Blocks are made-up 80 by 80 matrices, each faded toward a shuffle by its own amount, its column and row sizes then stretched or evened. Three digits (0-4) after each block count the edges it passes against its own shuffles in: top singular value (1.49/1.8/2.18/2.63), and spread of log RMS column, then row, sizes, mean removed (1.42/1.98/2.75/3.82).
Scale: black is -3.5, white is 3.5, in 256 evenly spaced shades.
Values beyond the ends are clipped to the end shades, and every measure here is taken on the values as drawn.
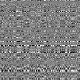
4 1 4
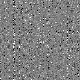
1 2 0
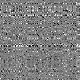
4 0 3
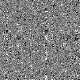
2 2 1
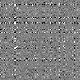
4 3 3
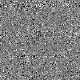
0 1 3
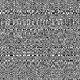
4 0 3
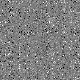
0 2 1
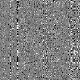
3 3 0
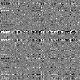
4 2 3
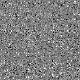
1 2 2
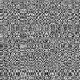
4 1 3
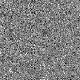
2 1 0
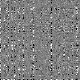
3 3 2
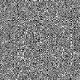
2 2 1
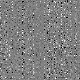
0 3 1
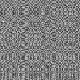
4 1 2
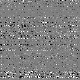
0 1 4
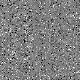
1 2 0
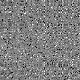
3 1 0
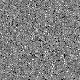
1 0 0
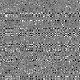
4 1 3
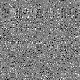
3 0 1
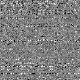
2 1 3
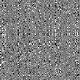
3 3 1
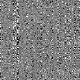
3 3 1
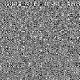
3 1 2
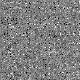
0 2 2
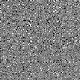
3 1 1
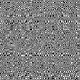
4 1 3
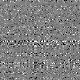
3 0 3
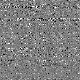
1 1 3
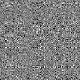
3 2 2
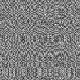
4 1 0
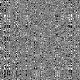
3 3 0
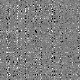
0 3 2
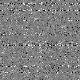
2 0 3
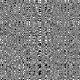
4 3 1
